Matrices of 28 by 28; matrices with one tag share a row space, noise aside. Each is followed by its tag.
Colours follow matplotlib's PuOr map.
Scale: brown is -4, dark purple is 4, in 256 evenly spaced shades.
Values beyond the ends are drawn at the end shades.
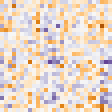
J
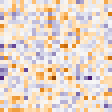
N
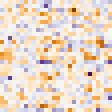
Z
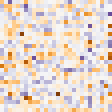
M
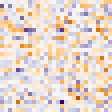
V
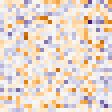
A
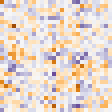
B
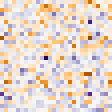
Z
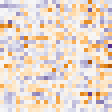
A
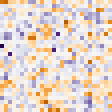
Z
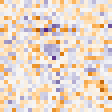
J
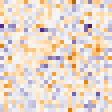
Z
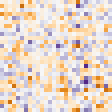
V
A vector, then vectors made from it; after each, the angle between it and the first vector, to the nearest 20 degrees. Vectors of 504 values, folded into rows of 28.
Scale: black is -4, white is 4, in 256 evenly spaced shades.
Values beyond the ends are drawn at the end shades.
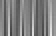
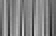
160 degrees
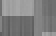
100 degrees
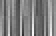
20 degrees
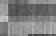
80 degrees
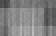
80 degrees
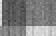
100 degrees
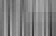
160 degrees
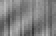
120 degrees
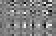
100 degrees
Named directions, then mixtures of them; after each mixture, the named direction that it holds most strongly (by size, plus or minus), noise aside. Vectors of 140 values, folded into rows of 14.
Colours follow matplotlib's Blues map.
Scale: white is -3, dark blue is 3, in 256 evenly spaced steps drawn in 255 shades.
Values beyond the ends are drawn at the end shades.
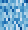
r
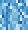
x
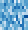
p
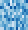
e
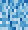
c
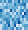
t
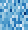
t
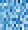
t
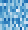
r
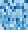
e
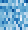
r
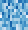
c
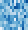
p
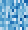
c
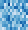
e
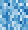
x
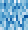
p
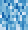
x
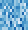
t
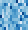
x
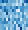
r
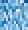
r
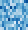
e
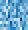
c
